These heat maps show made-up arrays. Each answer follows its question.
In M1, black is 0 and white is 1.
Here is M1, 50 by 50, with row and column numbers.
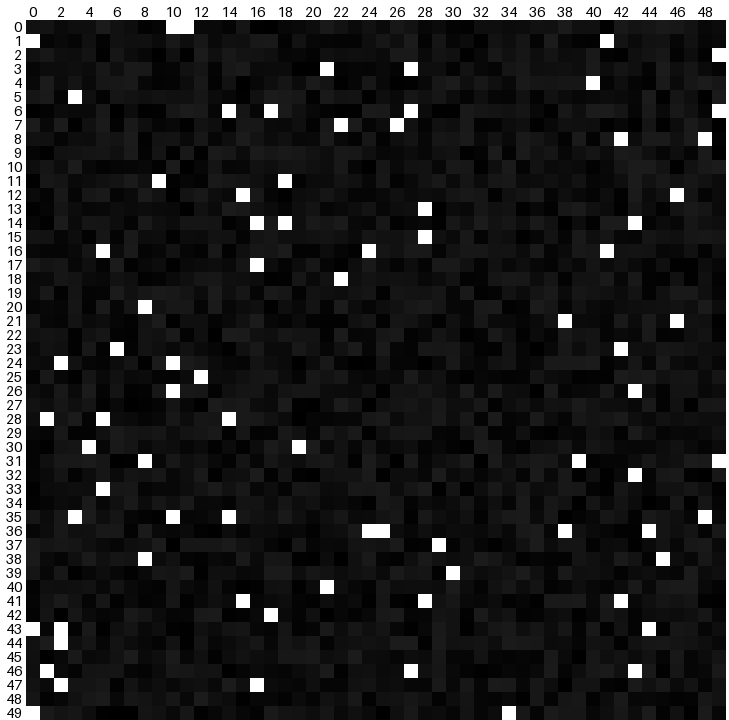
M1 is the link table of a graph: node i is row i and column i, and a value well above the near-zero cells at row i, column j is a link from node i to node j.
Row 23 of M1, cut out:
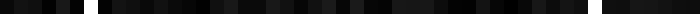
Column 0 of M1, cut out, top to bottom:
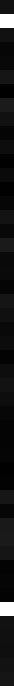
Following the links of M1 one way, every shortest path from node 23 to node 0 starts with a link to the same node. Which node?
node 6
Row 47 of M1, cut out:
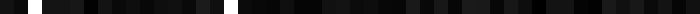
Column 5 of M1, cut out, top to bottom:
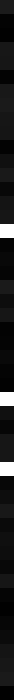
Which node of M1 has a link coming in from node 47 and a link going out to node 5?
node 16
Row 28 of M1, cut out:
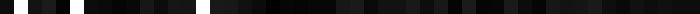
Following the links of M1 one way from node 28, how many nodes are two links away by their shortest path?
6
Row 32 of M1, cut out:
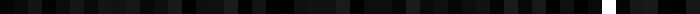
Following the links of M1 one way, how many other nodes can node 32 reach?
11
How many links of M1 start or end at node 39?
2
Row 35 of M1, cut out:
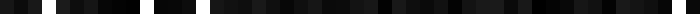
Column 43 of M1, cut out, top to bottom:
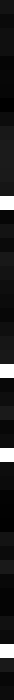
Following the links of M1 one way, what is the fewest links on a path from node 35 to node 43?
2
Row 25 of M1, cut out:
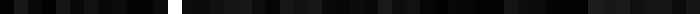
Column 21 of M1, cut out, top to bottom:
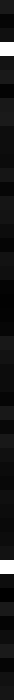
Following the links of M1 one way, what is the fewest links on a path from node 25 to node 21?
6
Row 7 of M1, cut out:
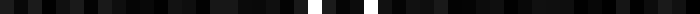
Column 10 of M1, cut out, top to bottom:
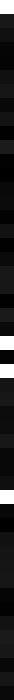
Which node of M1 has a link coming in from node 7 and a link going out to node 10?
node 26
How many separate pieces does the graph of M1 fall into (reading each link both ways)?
2
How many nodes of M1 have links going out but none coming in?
11
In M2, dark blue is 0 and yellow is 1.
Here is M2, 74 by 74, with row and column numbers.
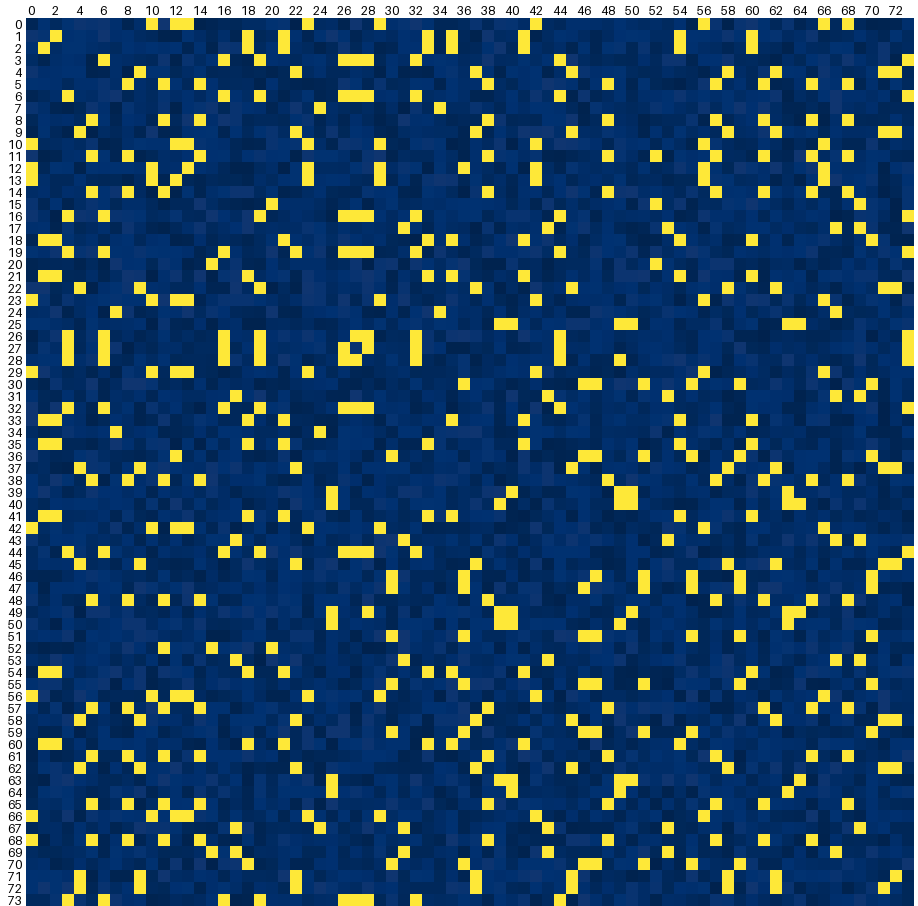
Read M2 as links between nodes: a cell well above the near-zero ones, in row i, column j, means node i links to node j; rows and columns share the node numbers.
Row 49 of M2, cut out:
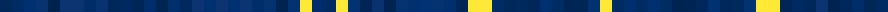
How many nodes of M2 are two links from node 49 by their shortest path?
9
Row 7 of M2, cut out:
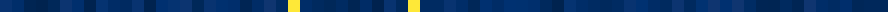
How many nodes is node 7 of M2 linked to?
2
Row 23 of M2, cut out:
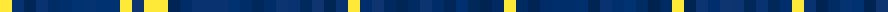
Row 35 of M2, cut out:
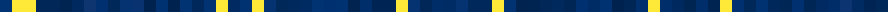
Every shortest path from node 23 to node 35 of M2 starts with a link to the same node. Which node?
node 12
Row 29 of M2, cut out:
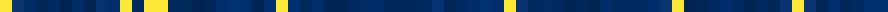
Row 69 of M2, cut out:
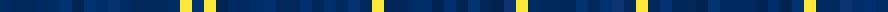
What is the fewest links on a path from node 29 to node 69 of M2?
6
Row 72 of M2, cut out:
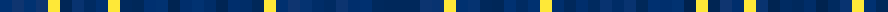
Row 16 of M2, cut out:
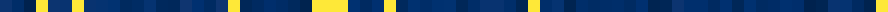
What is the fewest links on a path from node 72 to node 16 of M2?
3
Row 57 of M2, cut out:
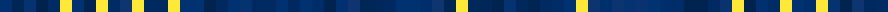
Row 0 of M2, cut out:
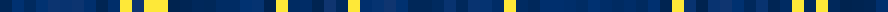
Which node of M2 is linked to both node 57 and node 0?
node 68
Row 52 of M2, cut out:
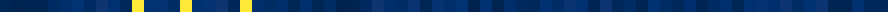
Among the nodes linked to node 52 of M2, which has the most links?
node 11
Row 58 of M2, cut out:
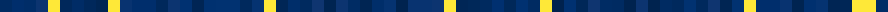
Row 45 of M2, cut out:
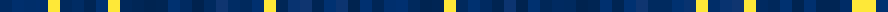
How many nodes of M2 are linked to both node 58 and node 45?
7
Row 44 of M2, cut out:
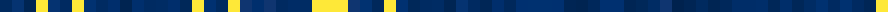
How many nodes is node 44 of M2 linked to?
9
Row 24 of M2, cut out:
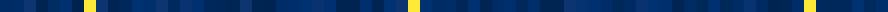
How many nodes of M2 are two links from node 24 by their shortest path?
5
